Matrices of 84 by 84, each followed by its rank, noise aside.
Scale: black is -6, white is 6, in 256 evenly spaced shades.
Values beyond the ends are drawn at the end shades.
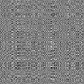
three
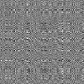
three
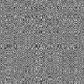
four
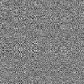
seven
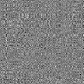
six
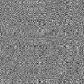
seven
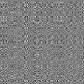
four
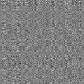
seven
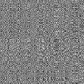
six
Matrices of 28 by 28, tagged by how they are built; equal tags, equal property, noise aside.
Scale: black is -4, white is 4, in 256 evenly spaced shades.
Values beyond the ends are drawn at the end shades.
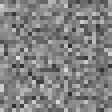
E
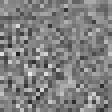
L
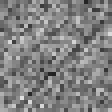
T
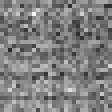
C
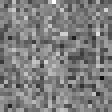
C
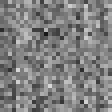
C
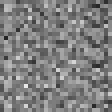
E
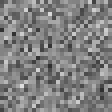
T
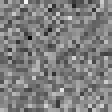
T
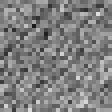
T
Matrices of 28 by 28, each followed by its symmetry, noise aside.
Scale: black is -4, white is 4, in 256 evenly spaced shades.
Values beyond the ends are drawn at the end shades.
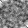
same after a half turn.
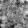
antisymmetric.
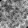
symmetric.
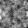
mirrored top to bottom.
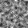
same after a half turn.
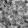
symmetric across the other diagonal.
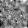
antisymmetric.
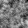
symmetric across the other diagonal.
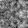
mirrored top to bottom.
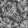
symmetric.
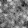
symmetric across the other diagonal.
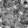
symmetric across the other diagonal.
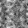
mirrored top to bottom.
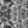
mirrored top to bottom.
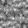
same after a half turn.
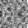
mirrored top to bottom.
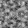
mirrored top to bottom.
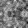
mirrored top to bottom.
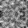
mirrored top to bottom.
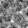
symmetric.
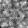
same after a half turn.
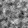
antisymmetric.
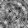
symmetric across the other diagonal.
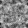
same after a half turn.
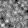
symmetric across the other diagonal.
